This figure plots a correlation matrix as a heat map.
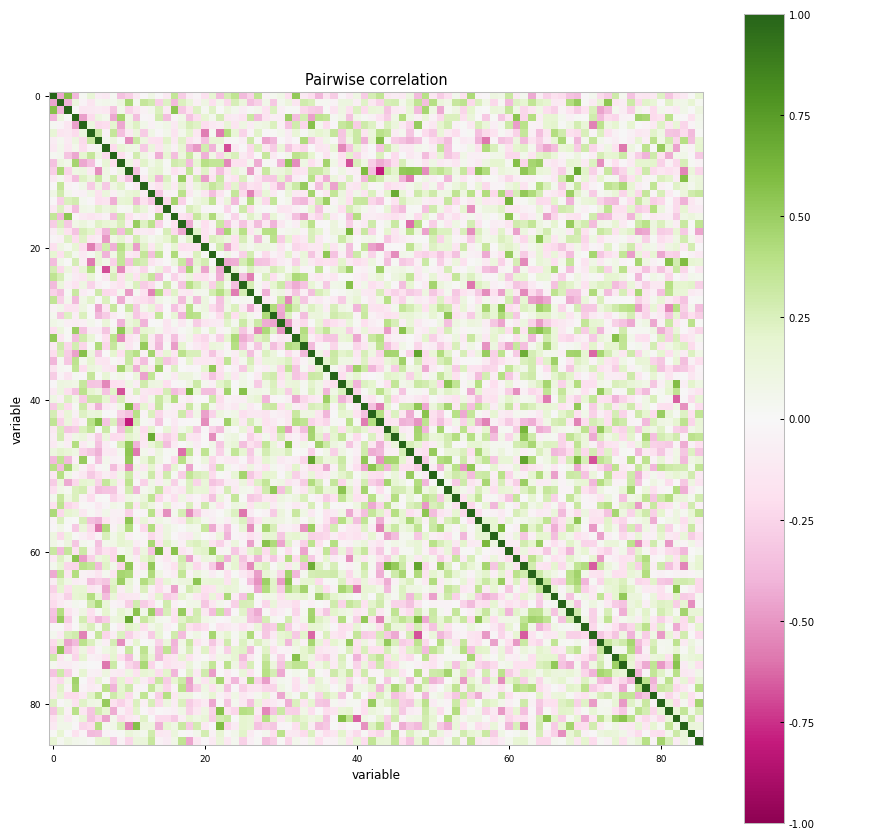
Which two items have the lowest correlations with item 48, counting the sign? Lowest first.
71, 43
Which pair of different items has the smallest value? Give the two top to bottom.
10, 43
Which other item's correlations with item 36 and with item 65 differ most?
40
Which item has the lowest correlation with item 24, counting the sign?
26
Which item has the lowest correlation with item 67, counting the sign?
84
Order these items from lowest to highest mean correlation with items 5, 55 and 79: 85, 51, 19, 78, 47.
47, 19, 78, 51, 85
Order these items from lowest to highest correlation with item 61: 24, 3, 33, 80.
80, 24, 33, 3
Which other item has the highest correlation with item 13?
45
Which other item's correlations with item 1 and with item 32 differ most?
0
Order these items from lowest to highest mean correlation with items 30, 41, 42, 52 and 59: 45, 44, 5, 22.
22, 5, 44, 45
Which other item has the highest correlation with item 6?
43
